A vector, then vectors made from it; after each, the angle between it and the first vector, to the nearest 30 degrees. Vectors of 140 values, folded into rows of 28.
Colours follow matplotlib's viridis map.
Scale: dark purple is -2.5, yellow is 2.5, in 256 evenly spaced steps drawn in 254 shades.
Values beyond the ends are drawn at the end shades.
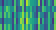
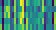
30 degrees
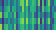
30 degrees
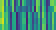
90 degrees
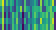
150 degrees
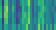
60 degrees
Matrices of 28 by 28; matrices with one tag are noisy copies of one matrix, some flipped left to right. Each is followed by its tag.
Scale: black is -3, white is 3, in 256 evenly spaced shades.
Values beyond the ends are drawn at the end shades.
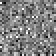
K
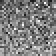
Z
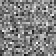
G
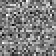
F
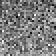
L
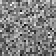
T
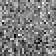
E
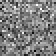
G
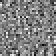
K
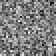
K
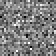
F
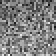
L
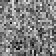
E
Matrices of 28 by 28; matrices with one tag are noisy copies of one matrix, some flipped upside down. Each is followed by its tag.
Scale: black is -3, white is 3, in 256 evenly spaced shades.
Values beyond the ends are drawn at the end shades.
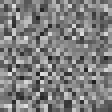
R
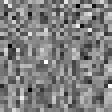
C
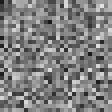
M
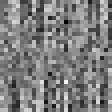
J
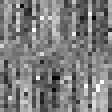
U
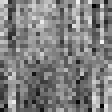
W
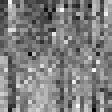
W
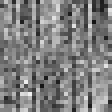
U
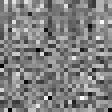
M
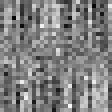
U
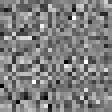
R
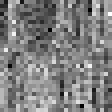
W
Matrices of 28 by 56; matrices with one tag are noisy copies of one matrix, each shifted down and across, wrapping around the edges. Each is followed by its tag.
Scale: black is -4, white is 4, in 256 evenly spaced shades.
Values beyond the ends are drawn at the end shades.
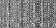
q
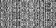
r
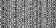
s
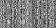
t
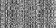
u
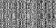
t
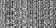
r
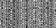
s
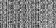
r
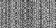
s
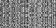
r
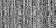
t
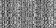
u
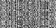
r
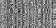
t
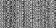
s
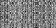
r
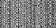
s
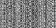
s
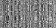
t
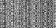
s
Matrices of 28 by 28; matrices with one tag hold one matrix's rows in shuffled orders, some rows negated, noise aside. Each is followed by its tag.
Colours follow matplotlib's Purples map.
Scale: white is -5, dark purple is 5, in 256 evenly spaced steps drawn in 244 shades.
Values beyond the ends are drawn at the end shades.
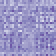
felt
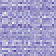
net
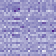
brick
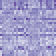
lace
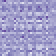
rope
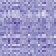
brick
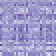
lace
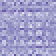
rope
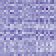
felt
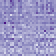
felt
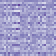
brick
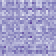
rope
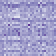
brick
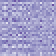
net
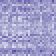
net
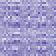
brick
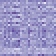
brick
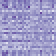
net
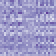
felt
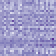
felt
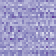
felt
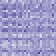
net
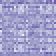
lace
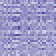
brick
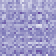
rope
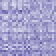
net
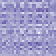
rope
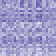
rope
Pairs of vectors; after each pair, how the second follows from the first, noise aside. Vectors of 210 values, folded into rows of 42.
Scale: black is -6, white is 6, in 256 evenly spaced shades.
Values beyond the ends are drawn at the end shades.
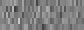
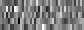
negated, scaled up.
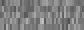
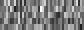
reversed, scaled up.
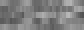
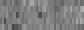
reversed, negated, partly zeroed.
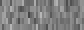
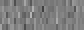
wrapped around, partly zeroed.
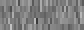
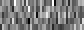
wrapped around, scaled up.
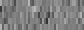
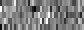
negated, scaled up.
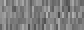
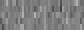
wrapped around, partly zeroed.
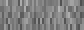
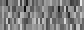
negated, scaled up.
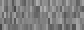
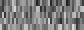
negated, scaled up.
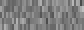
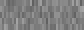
shrunk.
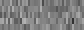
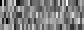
wrapped around, negated, scaled up.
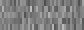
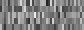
reversed, scaled up.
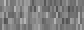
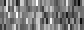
wrapped around, scaled up.
